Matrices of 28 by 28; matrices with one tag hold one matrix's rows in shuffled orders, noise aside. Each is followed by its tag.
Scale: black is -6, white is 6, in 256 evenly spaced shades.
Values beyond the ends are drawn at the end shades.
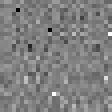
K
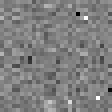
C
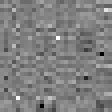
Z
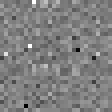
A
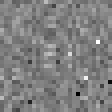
C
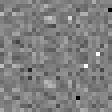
C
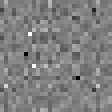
A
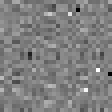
C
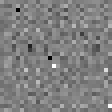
K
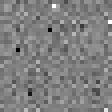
K
